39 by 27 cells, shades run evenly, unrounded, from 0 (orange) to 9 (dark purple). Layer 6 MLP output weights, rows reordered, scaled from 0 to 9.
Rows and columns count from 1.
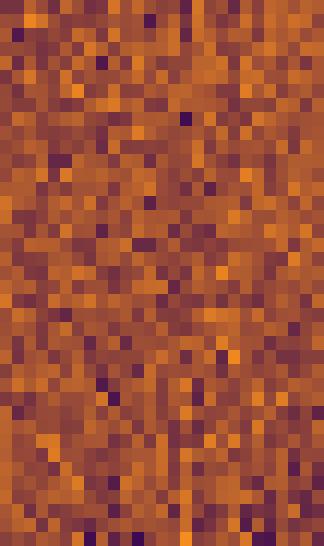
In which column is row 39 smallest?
16
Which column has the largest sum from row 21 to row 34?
25
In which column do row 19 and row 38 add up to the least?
20
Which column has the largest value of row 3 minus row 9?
2
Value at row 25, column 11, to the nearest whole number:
7
